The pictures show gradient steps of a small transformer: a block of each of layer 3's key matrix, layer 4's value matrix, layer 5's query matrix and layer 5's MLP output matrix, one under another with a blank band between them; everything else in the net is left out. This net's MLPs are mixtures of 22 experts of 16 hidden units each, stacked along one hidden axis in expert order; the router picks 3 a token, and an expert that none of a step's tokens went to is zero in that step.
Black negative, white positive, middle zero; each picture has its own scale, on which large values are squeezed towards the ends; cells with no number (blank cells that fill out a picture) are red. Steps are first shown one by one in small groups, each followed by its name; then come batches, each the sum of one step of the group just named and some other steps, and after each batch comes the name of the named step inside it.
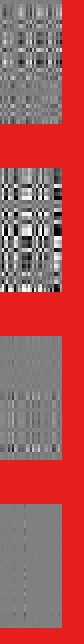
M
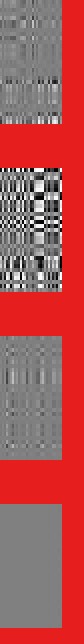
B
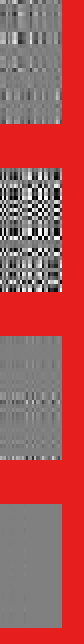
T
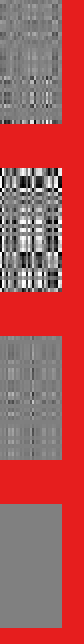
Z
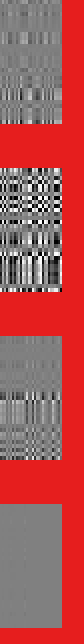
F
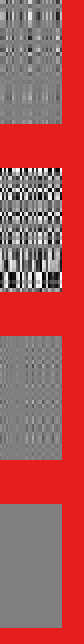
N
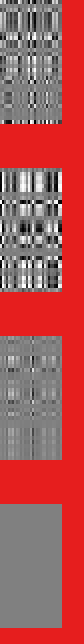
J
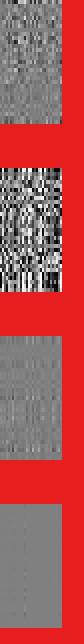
M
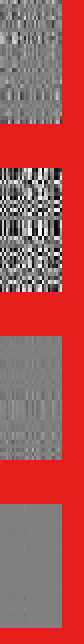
T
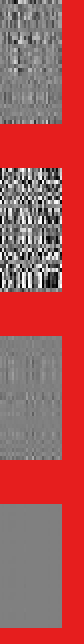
Z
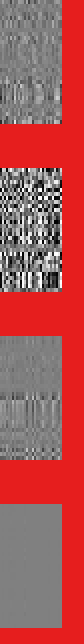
F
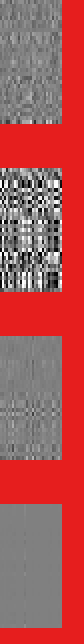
Z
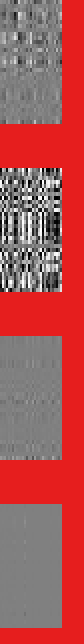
T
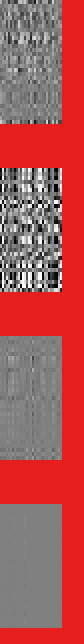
J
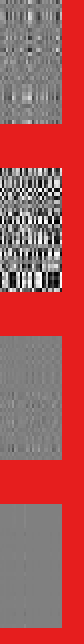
N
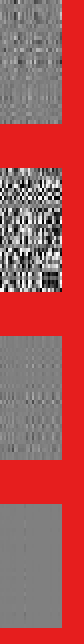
M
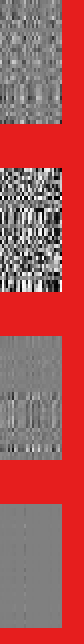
M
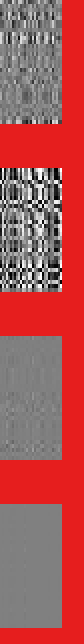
T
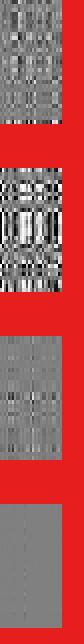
M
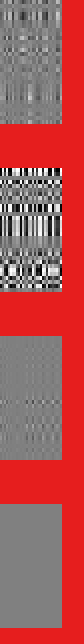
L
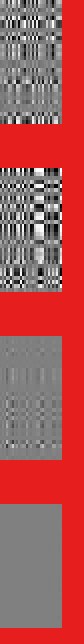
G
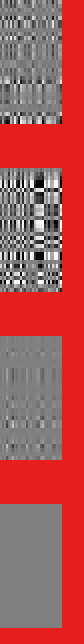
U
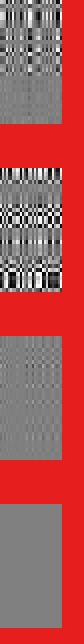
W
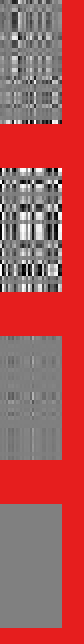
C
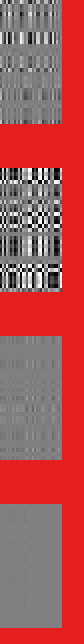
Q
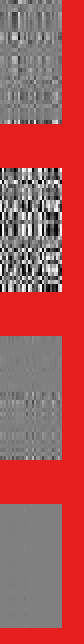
C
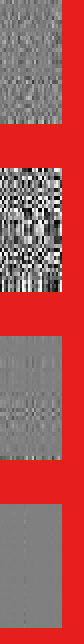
U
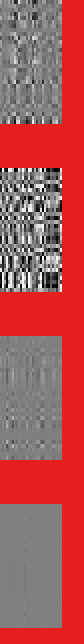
G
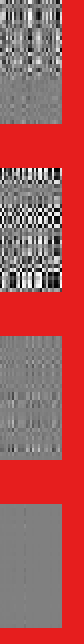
W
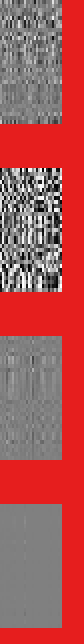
L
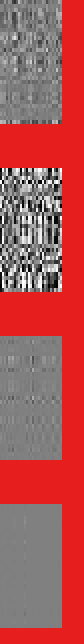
L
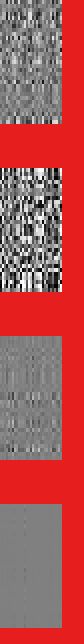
G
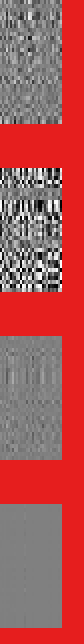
L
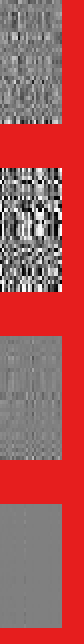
C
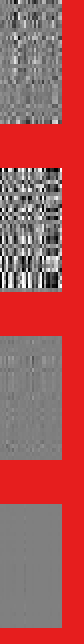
G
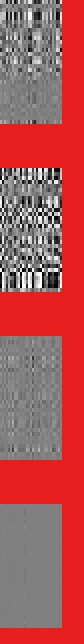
W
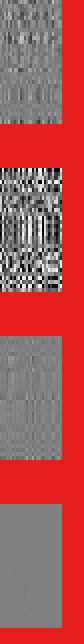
L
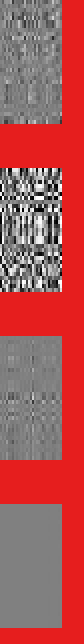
L
